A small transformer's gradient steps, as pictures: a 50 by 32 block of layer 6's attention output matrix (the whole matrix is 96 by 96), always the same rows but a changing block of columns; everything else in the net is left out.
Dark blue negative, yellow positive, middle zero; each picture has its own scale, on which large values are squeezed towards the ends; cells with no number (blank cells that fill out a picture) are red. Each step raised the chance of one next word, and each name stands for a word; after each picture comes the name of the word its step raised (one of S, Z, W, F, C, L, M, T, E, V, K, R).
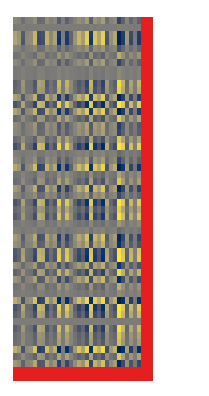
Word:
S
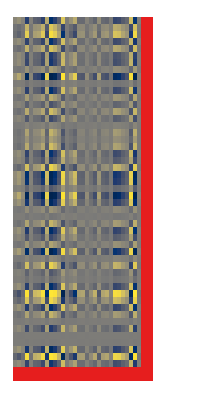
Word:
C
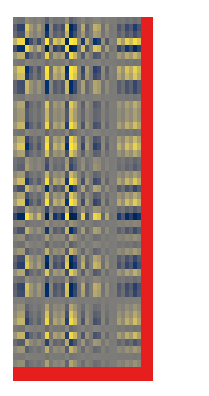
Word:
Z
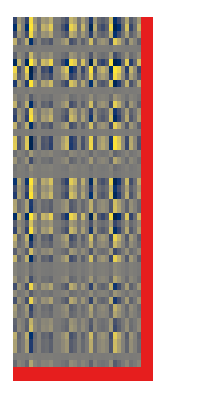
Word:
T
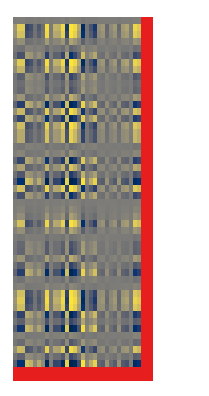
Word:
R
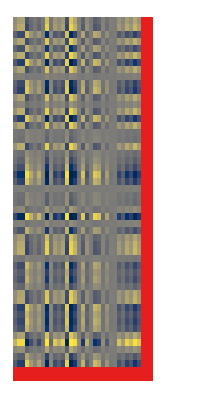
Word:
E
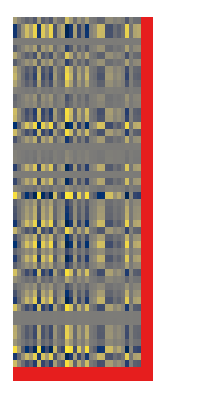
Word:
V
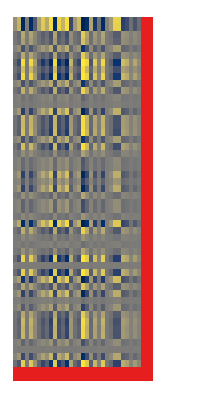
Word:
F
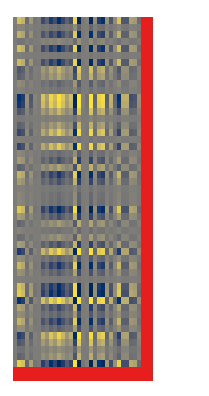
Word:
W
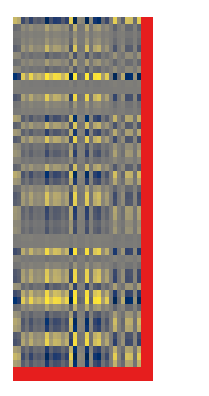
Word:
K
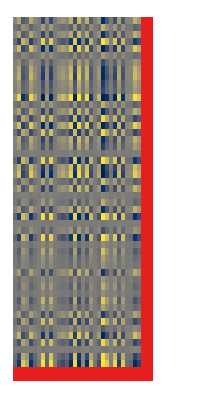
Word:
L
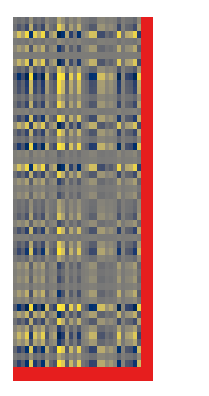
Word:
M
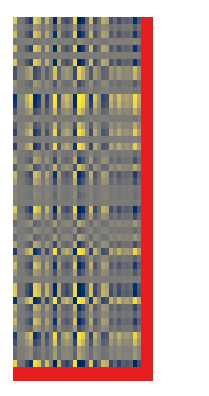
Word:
W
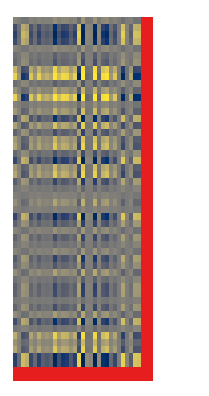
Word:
L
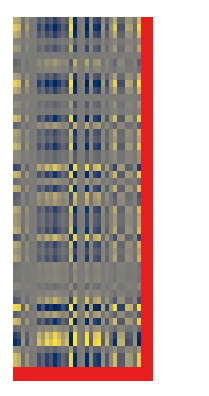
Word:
M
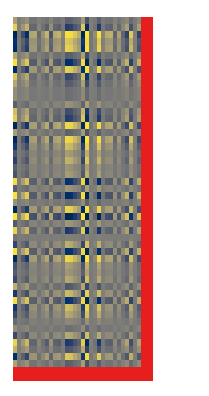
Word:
T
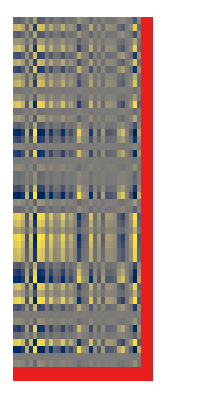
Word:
V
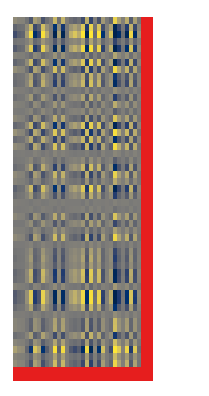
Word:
K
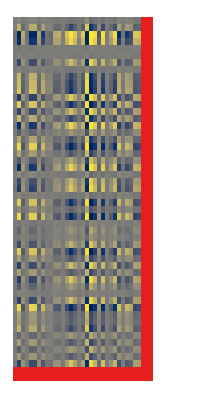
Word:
S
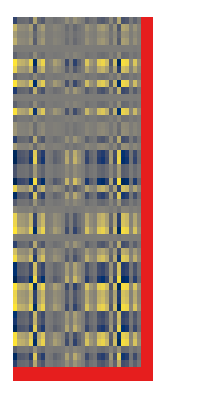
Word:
R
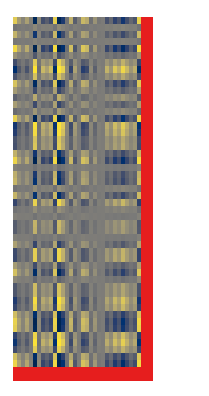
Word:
R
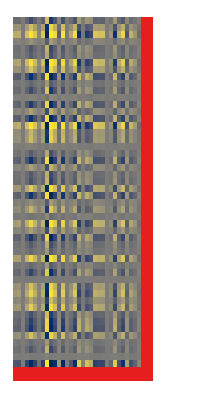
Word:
R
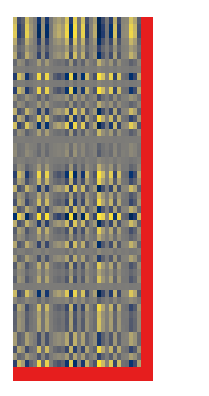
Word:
E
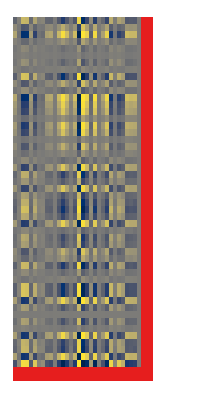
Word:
W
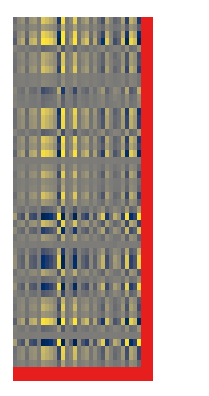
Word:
Z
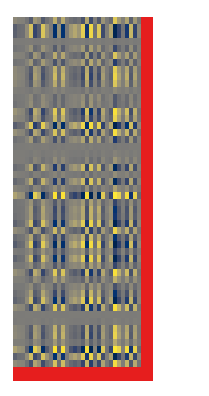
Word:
V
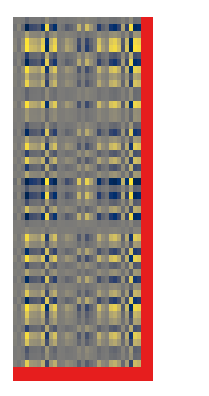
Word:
T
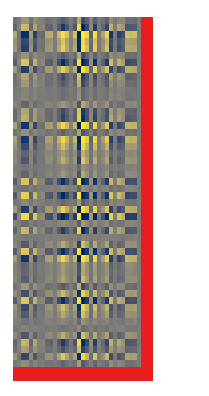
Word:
T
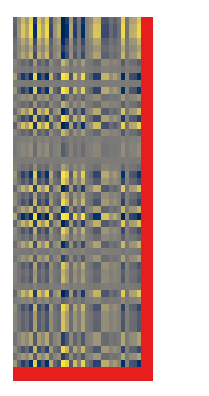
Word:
E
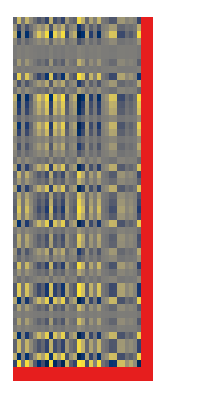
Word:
W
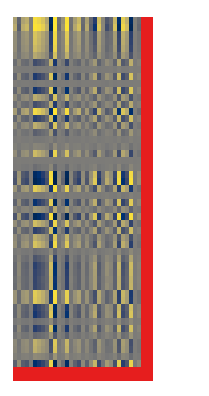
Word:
E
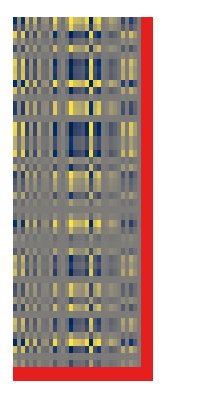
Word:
F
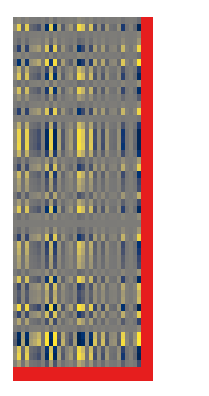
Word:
M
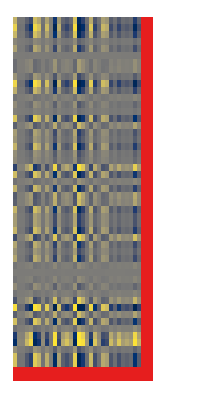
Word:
M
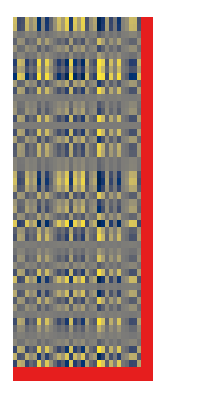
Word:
F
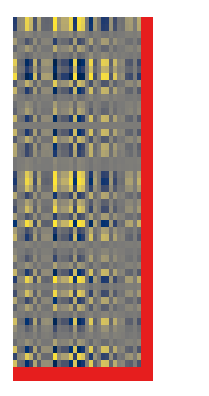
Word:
F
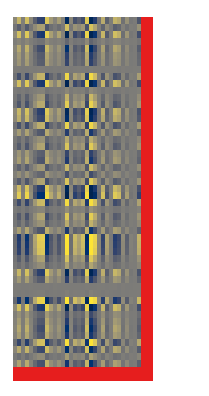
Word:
V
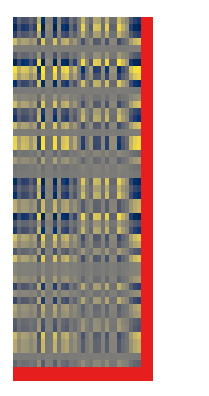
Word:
T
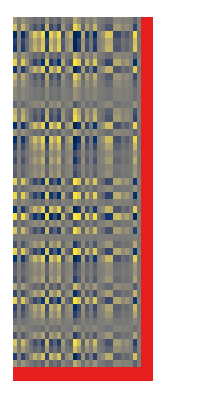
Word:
T
